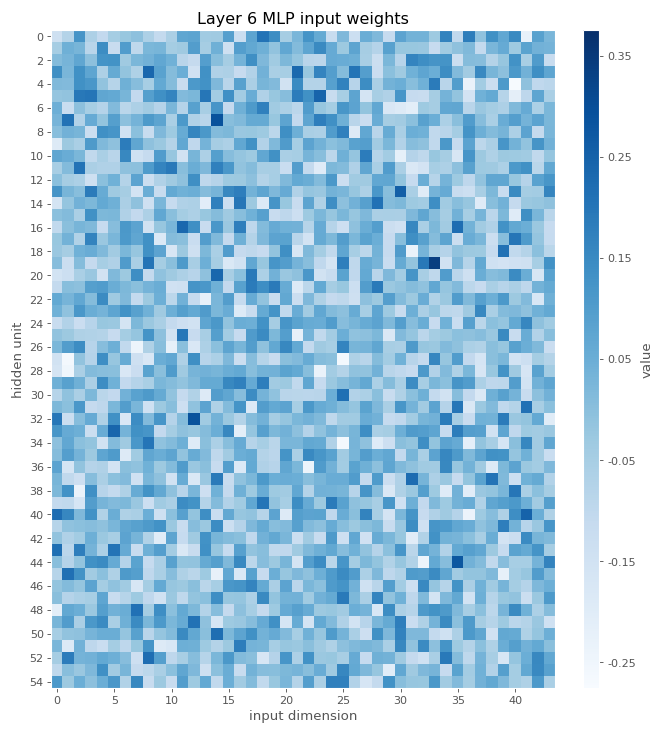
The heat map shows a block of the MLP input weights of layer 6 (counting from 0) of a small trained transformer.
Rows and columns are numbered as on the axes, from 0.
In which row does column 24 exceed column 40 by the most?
4
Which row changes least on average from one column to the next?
15
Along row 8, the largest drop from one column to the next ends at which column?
26
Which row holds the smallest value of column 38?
36
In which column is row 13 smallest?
32
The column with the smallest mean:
29
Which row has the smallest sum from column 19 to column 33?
11
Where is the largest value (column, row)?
33, 19
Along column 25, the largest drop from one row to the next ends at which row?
27
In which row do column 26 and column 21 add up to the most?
3
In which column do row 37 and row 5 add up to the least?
40
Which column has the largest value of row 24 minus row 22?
13
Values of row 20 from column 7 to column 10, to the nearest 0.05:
0.15 -0.1 0 -0.05
